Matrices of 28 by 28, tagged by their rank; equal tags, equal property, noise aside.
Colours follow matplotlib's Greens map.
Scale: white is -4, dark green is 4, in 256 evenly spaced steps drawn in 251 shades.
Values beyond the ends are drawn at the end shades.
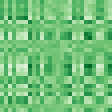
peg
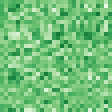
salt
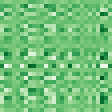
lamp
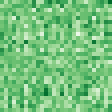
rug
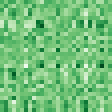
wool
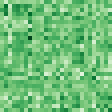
salt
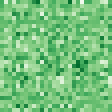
rug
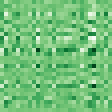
lamp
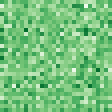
rug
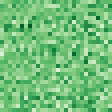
rug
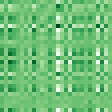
peg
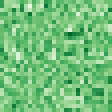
rug
